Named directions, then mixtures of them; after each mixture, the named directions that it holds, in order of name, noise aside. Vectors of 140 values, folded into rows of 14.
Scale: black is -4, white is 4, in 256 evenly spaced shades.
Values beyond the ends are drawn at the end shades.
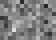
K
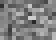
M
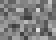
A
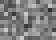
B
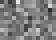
A, B.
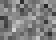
K.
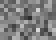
A.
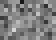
K.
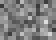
A, K, M.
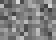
A, B, K.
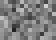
A, K.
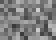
A.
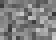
M.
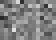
B, K.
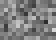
B, K.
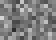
K.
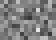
A.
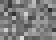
B.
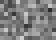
B.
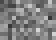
A, B, M.
